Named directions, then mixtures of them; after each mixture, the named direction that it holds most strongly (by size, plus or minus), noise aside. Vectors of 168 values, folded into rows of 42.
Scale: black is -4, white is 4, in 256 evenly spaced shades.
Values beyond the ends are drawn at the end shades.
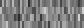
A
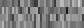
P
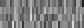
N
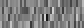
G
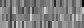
N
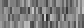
G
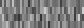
A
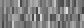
P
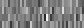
G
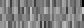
N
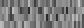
P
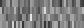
N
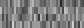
N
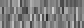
G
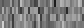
P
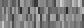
P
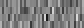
G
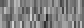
N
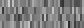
G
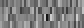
G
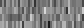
A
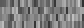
P
